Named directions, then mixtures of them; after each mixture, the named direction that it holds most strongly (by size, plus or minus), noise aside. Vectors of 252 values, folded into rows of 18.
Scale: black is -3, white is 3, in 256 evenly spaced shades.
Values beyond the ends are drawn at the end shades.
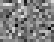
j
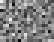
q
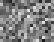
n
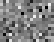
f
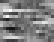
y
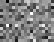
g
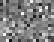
f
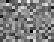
g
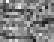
y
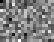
q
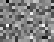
g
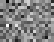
g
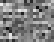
y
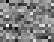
g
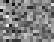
q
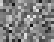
n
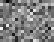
g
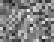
n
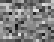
j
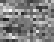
y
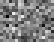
j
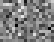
j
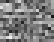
y
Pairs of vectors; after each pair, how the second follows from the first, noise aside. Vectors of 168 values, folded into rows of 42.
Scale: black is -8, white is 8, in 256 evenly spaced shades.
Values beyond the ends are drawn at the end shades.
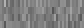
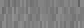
reversed, shrunk.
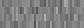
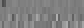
wrapped around, negated, partly zeroed.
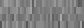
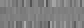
wrapped around, partly zeroed.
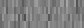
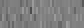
wrapped around, partly zeroed.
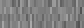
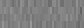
shrunk.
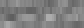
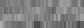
wrapped around, negated.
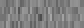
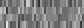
wrapped around, negated, scaled up.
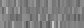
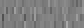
wrapped around, partly zeroed.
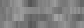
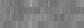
negated, shrunk.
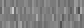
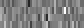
wrapped around, scaled up.
